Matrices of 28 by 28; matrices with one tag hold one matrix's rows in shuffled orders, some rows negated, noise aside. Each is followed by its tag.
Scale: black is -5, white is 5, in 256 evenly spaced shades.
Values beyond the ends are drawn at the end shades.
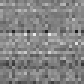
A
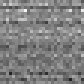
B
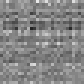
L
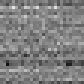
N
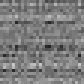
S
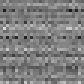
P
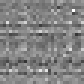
B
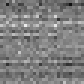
N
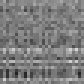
P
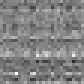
L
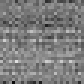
S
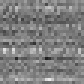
S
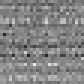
A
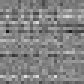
N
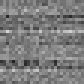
N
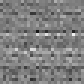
L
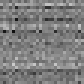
S
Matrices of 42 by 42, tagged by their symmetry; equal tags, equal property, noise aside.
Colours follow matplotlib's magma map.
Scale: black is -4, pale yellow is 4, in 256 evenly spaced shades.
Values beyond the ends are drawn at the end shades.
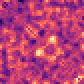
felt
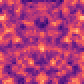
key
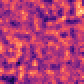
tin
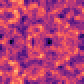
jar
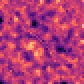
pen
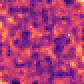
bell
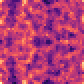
jar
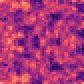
jar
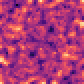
bell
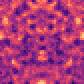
key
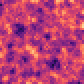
pen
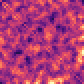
felt
